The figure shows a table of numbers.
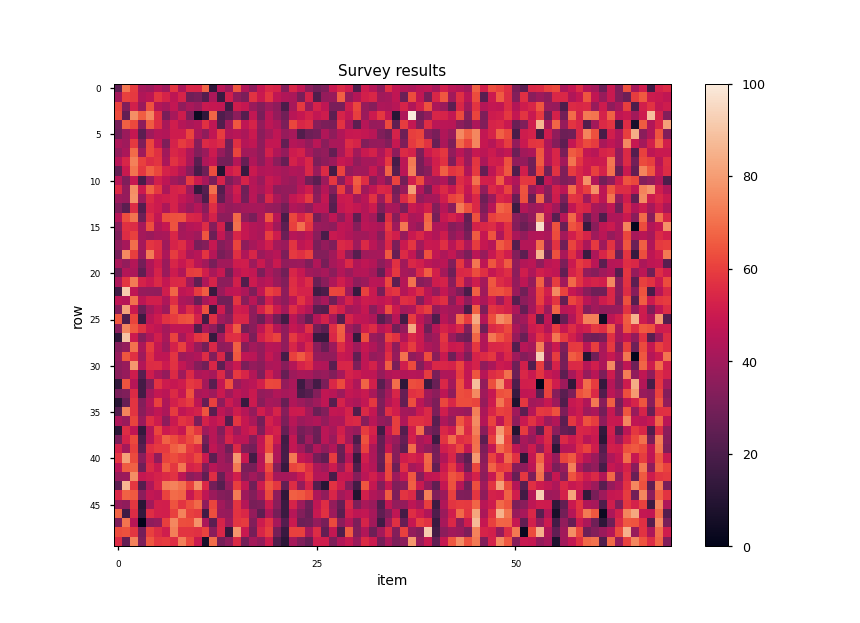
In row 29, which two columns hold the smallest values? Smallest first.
65, 59
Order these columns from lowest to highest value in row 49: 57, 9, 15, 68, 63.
63, 57, 15, 9, 68
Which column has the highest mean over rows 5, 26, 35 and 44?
45
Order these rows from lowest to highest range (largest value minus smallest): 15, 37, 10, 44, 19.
19, 10, 37, 44, 15
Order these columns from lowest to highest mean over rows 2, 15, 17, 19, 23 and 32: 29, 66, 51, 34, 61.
61, 51, 34, 29, 66
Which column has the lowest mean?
21
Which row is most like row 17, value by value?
28
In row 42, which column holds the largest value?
2
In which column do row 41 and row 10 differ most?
53
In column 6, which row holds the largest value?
43
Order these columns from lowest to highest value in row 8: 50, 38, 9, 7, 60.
38, 50, 9, 60, 7
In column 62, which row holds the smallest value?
47
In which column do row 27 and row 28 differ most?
1
